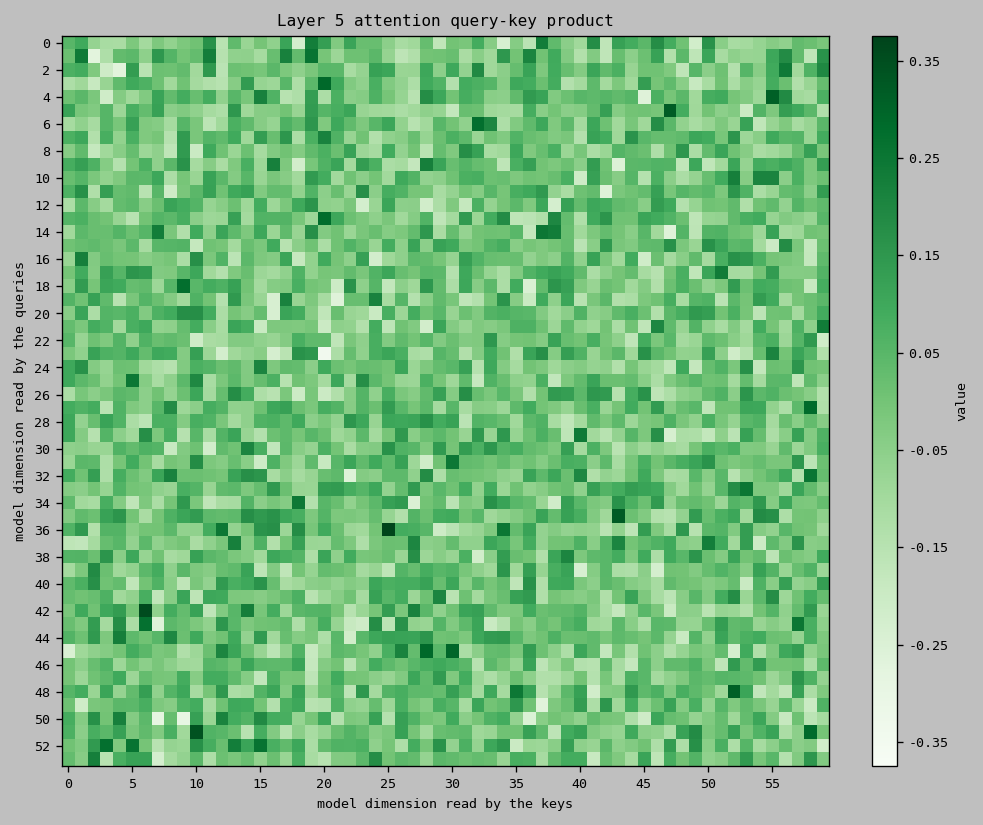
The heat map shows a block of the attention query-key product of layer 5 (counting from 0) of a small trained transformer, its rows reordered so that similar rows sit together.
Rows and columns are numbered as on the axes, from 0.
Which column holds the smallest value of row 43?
7
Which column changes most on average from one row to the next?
20
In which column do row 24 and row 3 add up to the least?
49
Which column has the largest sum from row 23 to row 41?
25
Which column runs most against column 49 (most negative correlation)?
19
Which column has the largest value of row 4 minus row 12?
28
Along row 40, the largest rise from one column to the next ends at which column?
36
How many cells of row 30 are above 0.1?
6
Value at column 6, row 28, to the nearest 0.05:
-0.15
